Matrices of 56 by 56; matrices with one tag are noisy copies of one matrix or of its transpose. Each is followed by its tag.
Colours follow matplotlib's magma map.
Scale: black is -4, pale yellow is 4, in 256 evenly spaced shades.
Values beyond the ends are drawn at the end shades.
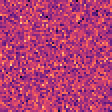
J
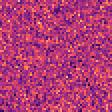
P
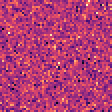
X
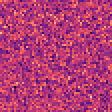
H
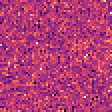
X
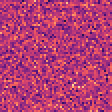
H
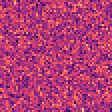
J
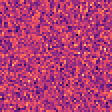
H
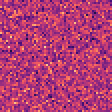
H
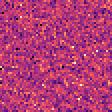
J
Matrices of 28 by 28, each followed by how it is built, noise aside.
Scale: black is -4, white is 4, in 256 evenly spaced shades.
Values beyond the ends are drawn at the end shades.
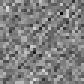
Hankel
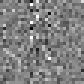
uneven columns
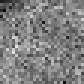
smooth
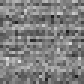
blocks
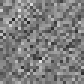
Hankel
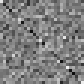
diagonal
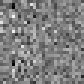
uneven columns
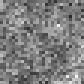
smooth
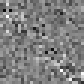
banded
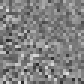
lower triangular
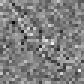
banded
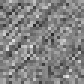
Hankel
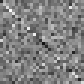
diagonal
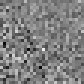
lower triangular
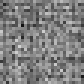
blocks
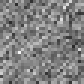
Hankel
